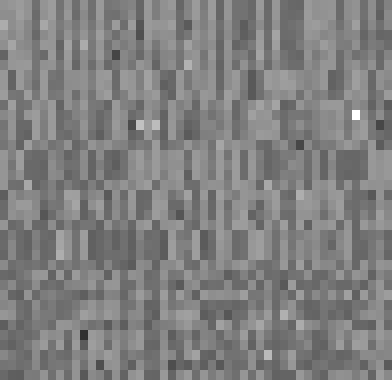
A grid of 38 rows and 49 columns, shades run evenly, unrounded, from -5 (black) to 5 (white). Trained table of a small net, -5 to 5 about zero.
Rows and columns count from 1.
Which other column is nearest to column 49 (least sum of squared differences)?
30
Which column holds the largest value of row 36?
34
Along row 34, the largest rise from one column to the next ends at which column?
12
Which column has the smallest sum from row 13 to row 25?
6
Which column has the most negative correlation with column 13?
32
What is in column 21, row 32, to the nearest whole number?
1
